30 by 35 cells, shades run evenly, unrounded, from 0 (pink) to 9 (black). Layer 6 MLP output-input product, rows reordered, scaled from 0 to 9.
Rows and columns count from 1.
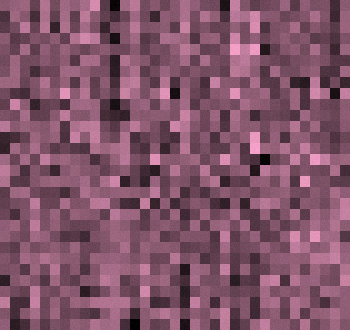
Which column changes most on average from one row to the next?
26
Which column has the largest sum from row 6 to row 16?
12
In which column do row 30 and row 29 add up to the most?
14
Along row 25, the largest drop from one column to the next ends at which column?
20
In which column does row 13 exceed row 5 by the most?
24
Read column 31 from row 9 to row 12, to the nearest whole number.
6 6 3 5
